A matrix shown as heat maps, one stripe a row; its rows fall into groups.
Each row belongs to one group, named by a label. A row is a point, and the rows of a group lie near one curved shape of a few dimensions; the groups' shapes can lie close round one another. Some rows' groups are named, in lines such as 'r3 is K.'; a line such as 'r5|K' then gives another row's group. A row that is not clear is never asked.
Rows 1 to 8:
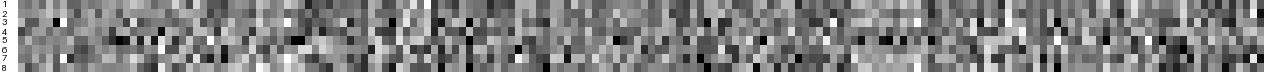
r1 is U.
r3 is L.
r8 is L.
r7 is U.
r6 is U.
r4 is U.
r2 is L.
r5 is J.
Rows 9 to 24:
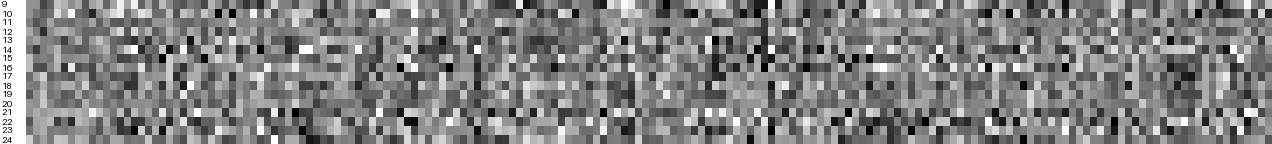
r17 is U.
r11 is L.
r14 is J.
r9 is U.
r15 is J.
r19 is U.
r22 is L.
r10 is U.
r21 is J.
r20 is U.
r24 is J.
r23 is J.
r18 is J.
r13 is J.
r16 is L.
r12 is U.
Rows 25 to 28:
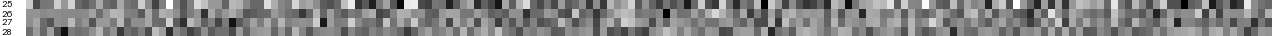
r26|U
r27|U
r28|L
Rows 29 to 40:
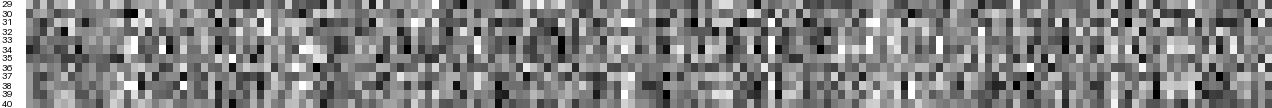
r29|L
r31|U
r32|L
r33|J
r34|J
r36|U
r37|U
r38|J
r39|U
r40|U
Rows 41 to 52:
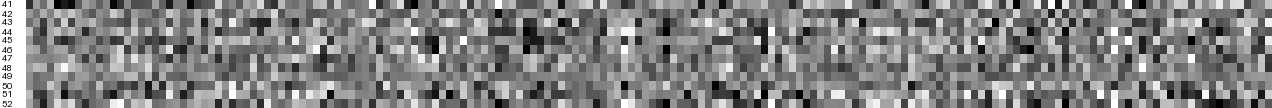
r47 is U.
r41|L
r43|U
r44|U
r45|L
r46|U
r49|J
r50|J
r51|L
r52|U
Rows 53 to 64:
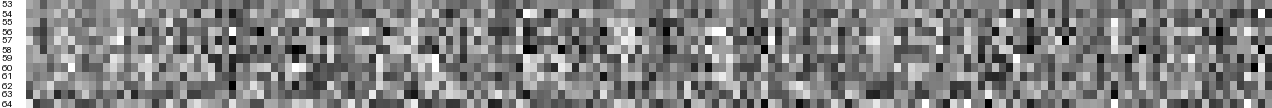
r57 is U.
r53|U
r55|U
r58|U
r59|L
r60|U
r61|J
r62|L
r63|L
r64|L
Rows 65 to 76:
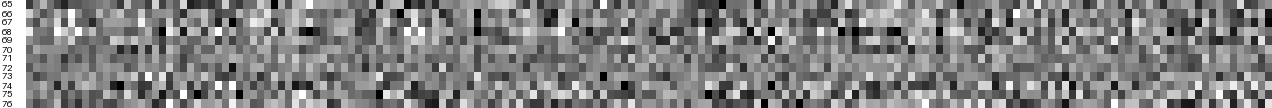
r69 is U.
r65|J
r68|J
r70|J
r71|L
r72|U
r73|J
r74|U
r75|J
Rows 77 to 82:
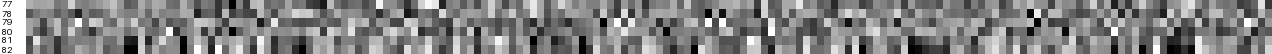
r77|L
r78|J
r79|J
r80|U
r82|J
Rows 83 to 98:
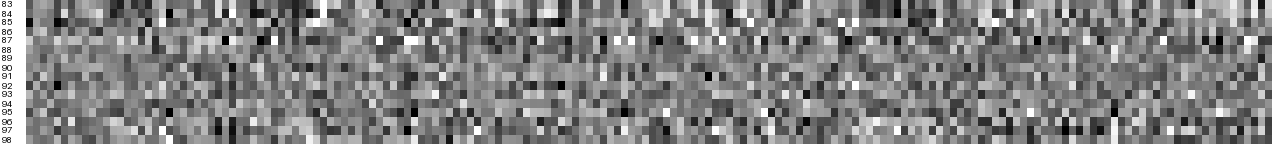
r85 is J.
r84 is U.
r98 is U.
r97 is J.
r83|U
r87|J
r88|L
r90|L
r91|J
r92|J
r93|L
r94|L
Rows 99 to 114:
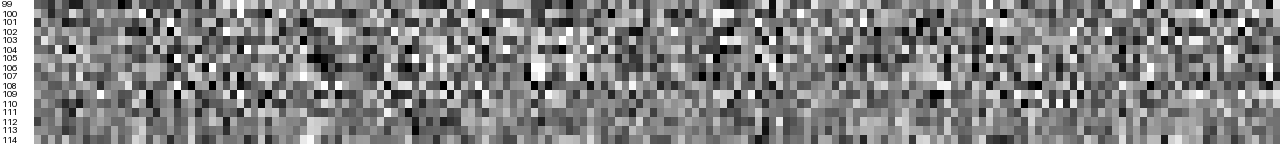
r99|L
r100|U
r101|J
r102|J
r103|L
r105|J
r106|U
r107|U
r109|U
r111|L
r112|J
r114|J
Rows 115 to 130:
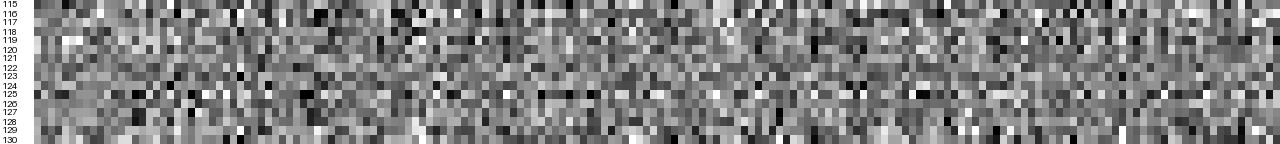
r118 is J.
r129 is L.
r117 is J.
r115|J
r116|U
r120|J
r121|L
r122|U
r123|L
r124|J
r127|J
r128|J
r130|U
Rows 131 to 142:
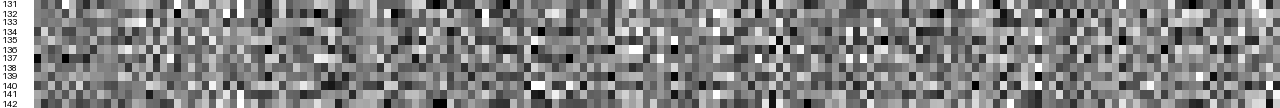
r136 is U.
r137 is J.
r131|L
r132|U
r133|J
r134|J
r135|U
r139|U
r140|U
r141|U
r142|L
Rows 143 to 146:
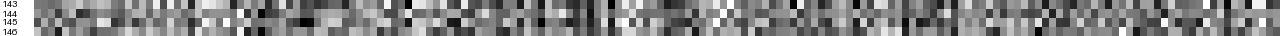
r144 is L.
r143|J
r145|J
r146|L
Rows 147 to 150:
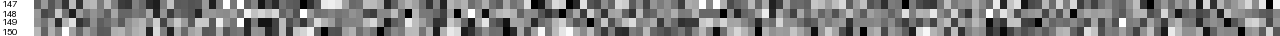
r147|U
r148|L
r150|J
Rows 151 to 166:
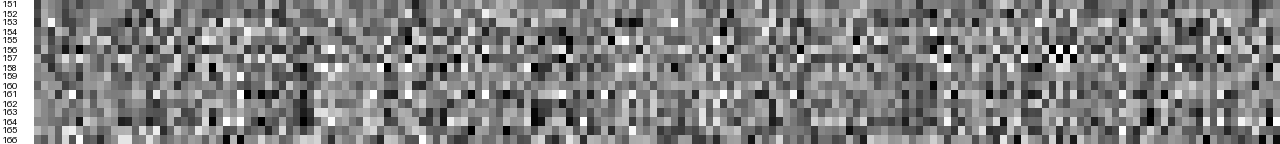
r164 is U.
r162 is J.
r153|U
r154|L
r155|J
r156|L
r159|U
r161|L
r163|U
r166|U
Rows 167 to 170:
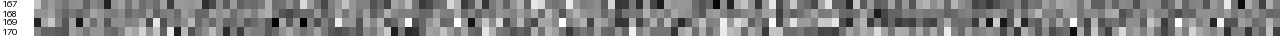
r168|U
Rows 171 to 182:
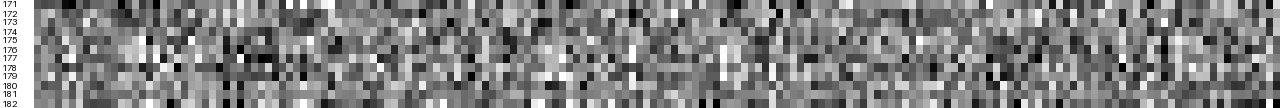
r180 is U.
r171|L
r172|U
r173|J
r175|J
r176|J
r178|L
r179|L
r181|U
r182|U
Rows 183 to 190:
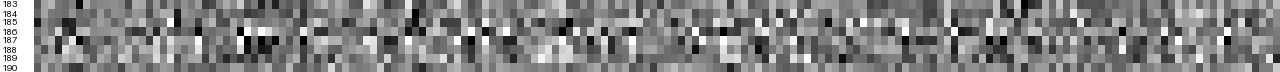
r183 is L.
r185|J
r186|L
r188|L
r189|L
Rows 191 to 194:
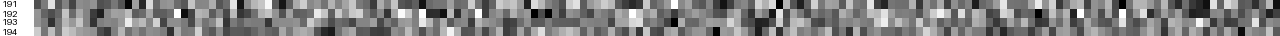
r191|U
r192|U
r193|U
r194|J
